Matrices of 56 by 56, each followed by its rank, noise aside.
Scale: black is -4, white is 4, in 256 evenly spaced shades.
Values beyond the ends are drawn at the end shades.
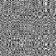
five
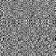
five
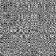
six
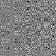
six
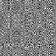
six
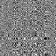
four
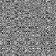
five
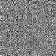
seven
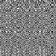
five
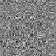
six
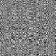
six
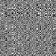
five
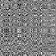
four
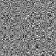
six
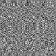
six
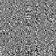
six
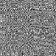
seven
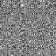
six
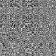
six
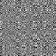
six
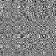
six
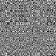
four
